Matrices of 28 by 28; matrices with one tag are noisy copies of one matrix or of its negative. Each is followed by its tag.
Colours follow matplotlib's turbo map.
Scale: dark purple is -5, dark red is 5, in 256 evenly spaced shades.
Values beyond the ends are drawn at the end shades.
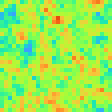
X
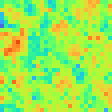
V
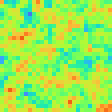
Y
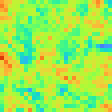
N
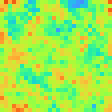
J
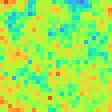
J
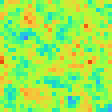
Y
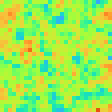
X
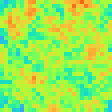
J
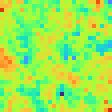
N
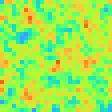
Y
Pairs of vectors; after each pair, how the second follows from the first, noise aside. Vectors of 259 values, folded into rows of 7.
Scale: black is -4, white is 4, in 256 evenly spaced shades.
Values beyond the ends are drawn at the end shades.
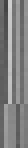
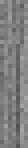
reversed, negated, shrunk.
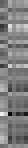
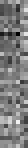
reversed.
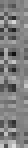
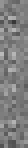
negated, shrunk.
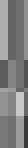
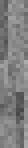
negated, shrunk.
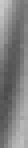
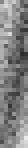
reversed.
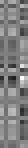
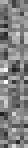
reversed.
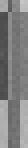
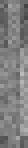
reversed, negated, shrunk.
